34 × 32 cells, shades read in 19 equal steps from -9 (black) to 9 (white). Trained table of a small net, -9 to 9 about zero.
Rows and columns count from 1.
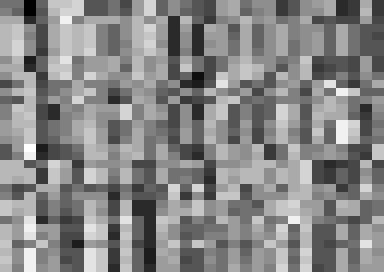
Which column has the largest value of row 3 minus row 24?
6
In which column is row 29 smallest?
13
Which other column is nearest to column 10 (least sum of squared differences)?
16
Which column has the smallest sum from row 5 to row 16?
17
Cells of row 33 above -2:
21
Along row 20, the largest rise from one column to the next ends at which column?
32
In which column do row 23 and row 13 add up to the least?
18
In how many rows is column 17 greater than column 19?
5
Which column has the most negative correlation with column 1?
28
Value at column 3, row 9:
-6
